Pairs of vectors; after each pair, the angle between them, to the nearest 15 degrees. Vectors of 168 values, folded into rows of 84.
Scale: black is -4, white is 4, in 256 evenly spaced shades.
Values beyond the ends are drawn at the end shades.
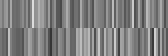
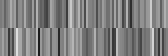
105 degrees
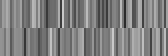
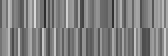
75 degrees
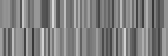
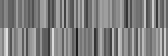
90 degrees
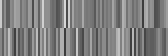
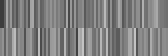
135 degrees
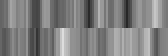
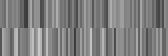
105 degrees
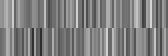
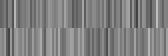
135 degrees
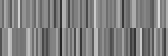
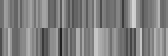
45 degrees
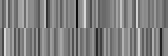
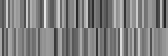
60 degrees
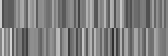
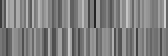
105 degrees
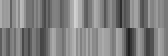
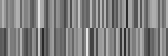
75 degrees
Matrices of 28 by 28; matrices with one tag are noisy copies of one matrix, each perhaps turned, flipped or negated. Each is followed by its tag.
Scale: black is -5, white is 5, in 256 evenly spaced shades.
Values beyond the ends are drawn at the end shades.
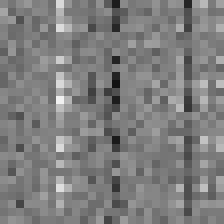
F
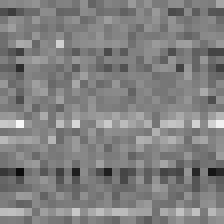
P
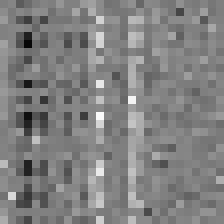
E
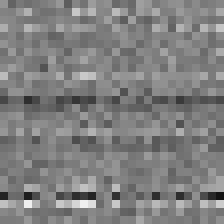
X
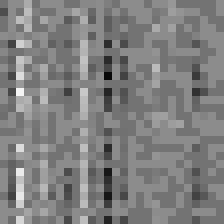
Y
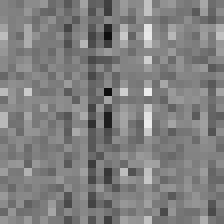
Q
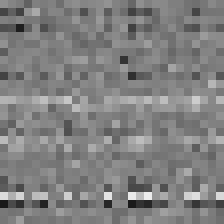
X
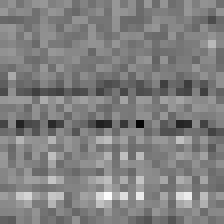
E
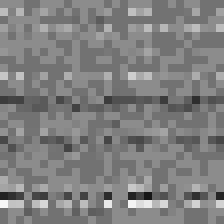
X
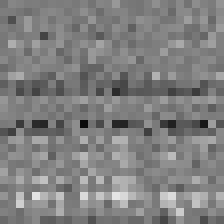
E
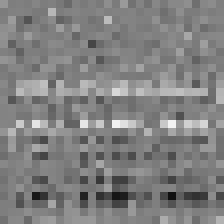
E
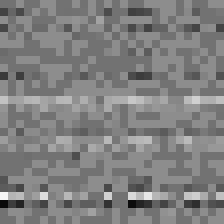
X
